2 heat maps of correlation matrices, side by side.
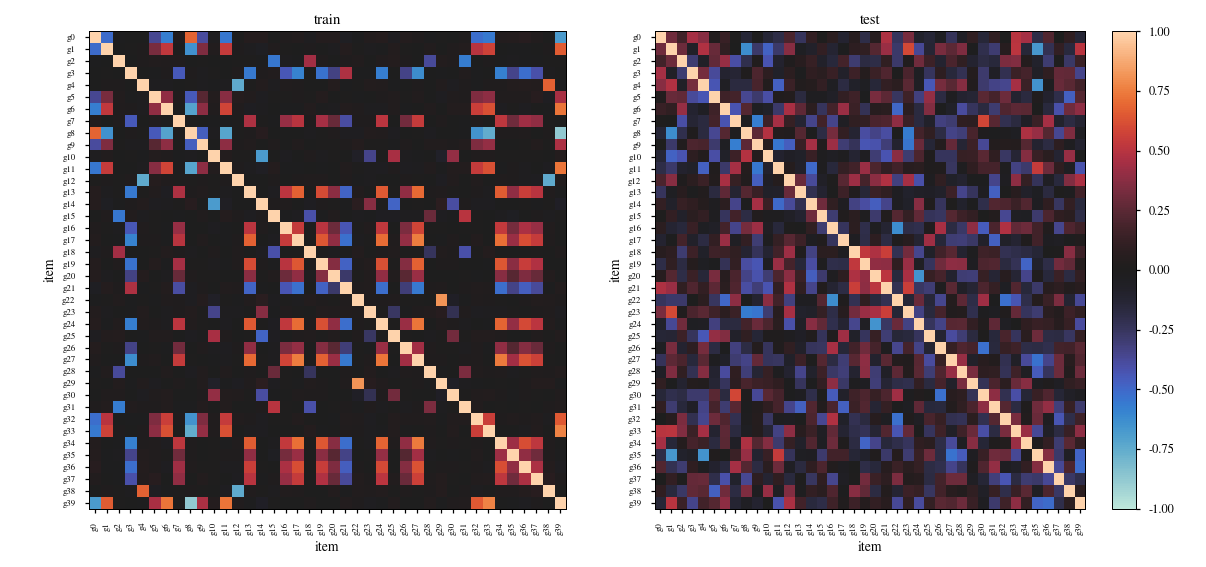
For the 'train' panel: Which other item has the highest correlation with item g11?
g39
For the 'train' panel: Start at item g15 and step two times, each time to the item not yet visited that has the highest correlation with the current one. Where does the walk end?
g28
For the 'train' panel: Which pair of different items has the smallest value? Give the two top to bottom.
g8, g39
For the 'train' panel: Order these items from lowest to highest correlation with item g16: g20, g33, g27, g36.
g33, g20, g36, g27
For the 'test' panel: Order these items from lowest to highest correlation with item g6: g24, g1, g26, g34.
g24, g26, g1, g34
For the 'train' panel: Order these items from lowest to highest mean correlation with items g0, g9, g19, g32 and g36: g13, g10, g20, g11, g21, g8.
g21, g8, g10, g11, g20, g13
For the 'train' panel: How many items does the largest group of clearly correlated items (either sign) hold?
15
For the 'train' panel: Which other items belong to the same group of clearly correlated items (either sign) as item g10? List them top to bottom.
g14, g23, g25, g30
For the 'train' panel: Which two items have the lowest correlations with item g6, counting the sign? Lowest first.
g8, g0
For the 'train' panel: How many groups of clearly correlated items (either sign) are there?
6
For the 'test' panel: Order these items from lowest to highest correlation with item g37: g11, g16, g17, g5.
g16, g5, g17, g11
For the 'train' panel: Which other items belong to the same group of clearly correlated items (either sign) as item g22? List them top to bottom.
g29
